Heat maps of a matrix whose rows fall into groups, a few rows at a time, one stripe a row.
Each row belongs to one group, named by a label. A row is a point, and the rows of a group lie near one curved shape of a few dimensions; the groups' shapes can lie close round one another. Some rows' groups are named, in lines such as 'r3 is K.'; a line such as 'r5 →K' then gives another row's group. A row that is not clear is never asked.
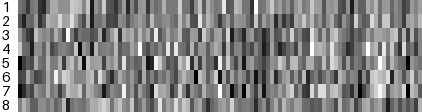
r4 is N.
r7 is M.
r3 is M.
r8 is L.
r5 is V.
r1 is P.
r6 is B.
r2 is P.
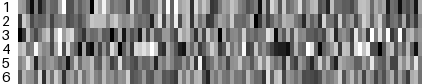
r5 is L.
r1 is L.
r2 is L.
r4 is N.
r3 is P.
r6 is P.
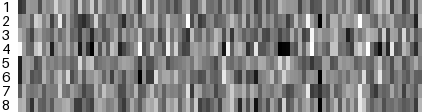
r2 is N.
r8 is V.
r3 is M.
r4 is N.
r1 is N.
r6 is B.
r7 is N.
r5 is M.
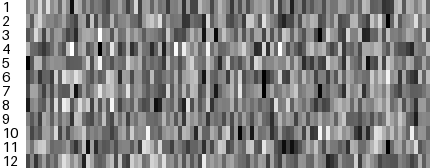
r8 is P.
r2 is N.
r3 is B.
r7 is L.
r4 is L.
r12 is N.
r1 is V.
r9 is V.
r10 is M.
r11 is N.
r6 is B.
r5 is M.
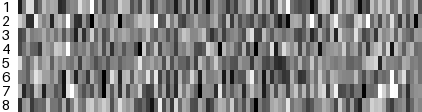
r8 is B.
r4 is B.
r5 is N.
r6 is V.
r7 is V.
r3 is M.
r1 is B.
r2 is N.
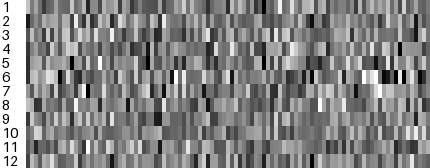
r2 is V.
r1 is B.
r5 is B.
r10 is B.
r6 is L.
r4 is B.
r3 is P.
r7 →N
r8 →M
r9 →P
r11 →N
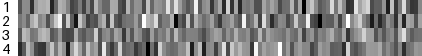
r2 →N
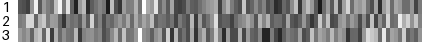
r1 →N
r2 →B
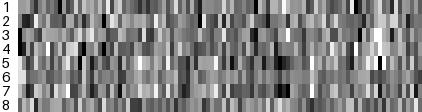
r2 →V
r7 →N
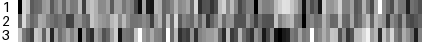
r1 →B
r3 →N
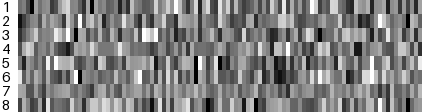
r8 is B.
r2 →M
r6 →N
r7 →N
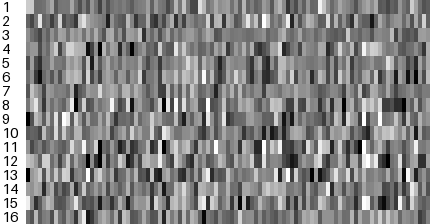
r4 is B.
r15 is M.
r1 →M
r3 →N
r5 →N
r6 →N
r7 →L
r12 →N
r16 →N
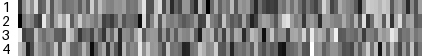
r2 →B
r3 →V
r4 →N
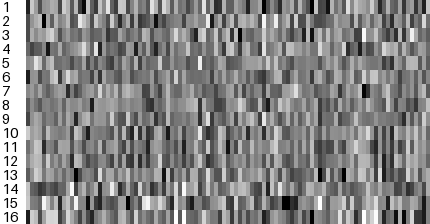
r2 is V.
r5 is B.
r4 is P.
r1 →V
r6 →B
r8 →N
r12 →B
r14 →L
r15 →N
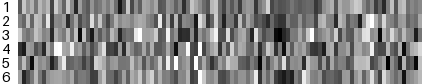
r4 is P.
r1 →V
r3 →N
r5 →L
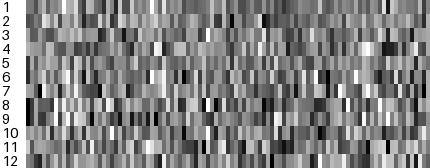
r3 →P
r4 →M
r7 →N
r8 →B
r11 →N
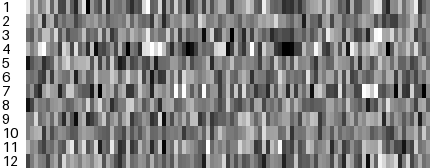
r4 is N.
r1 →N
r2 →M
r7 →L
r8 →M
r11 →L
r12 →B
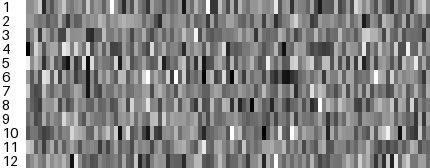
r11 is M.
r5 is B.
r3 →N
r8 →M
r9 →N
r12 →B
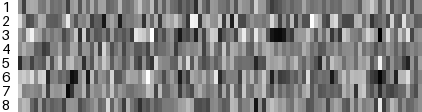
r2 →M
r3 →N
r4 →V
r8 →B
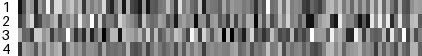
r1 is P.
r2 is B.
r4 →V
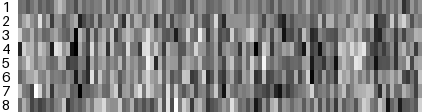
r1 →N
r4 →V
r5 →M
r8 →L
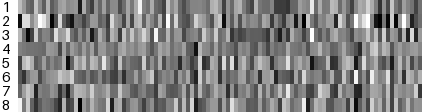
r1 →N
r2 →L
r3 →N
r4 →N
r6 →P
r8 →B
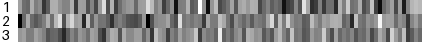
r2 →P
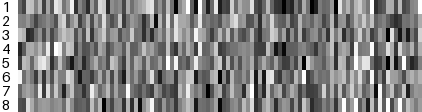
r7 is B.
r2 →L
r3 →N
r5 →L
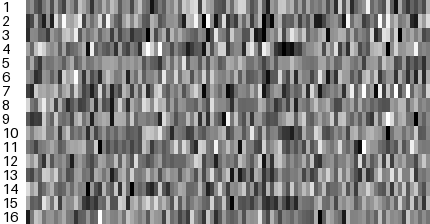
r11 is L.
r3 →B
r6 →N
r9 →V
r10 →N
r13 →M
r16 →M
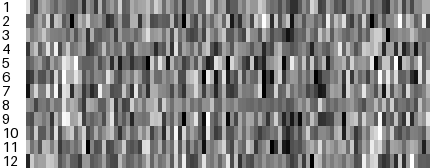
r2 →V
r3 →N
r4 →B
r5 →B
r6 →B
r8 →N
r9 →P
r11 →N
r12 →L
